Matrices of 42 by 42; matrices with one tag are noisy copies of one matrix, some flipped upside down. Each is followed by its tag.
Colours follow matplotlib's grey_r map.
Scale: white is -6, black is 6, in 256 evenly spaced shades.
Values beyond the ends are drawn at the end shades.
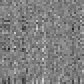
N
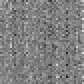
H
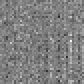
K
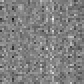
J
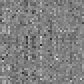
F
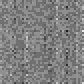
H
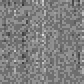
N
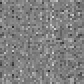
J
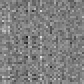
F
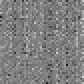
H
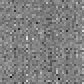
H
